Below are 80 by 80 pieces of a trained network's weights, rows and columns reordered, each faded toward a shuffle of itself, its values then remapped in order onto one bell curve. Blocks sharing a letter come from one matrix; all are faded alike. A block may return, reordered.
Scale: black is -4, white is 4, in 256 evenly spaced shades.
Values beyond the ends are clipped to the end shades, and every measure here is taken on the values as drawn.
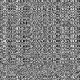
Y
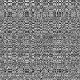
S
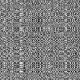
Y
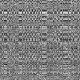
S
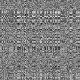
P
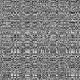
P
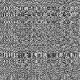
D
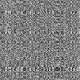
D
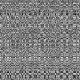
S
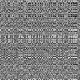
S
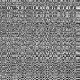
S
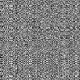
D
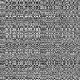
S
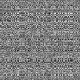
P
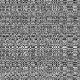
P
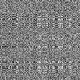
D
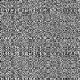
D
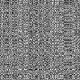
D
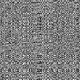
D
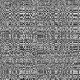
P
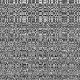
S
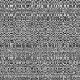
P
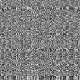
D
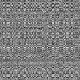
S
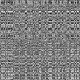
S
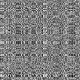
Y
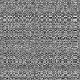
S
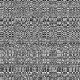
S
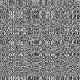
D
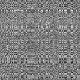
S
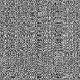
D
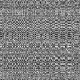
S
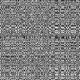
P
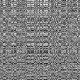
S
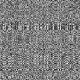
D
